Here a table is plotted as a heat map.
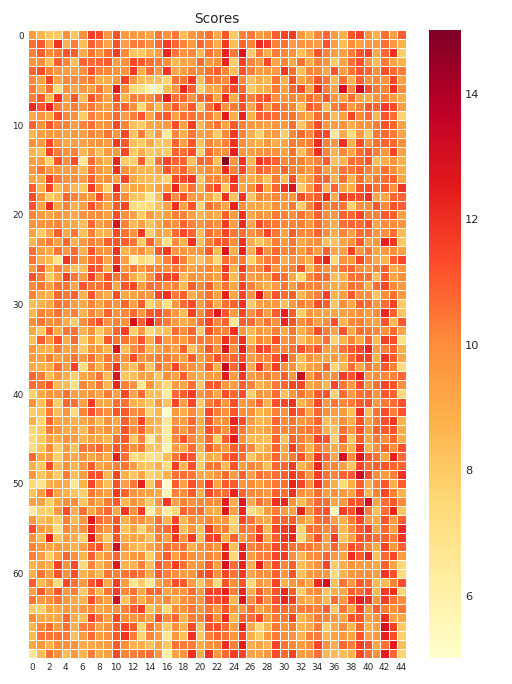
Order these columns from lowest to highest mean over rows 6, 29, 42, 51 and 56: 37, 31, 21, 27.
37, 27, 21, 31
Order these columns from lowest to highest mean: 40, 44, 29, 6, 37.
6, 44, 37, 40, 29
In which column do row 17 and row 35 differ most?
23
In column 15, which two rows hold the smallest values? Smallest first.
6, 47
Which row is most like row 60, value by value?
34
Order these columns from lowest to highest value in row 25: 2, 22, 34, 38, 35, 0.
22, 2, 38, 0, 34, 35
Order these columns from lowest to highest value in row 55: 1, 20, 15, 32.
32, 20, 1, 15
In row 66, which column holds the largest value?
42
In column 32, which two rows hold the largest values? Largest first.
38, 53
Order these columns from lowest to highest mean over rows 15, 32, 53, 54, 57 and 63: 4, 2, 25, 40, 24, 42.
24, 2, 4, 40, 42, 25
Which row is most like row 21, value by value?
15
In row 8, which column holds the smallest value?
13
